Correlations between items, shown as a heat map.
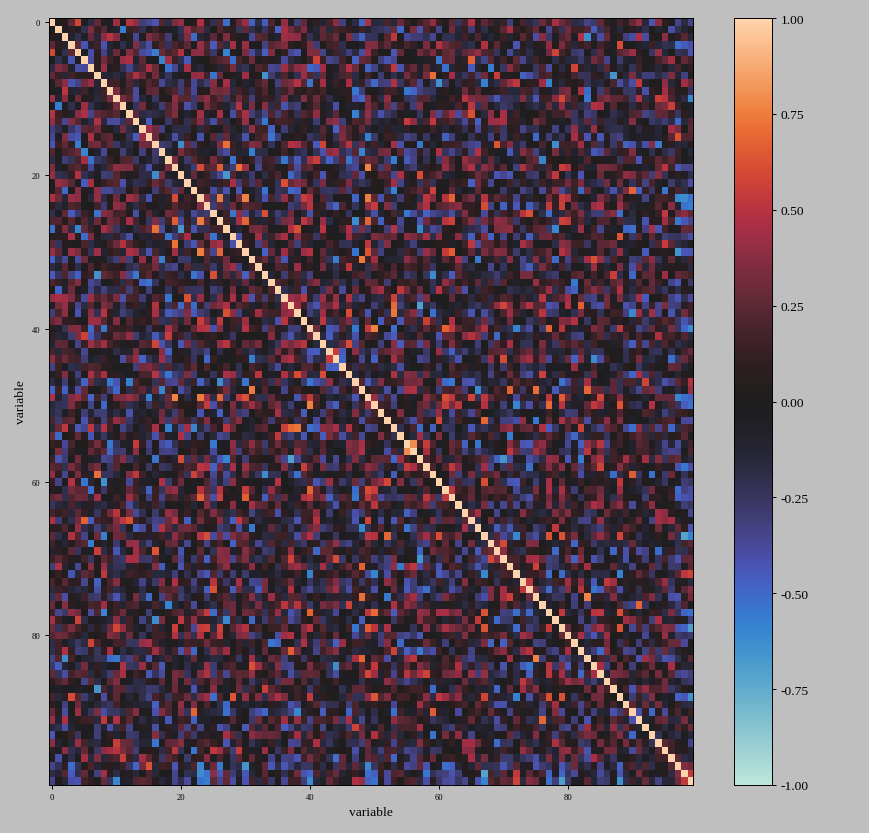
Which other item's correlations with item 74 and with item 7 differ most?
25
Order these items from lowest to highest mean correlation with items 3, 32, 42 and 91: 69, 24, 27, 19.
19, 69, 24, 27
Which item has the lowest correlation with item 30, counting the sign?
97
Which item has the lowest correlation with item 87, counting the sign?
7
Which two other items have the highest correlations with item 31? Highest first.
48, 84
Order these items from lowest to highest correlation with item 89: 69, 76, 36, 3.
69, 76, 36, 3
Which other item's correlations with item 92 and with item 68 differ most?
70
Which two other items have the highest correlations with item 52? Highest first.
67, 60
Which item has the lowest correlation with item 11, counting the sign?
1
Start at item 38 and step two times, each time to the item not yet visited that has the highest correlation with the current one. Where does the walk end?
37
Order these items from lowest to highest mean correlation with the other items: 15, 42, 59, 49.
15, 59, 42, 49
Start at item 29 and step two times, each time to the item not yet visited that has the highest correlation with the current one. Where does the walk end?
49
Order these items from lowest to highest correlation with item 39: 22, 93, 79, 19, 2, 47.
47, 93, 22, 2, 19, 79
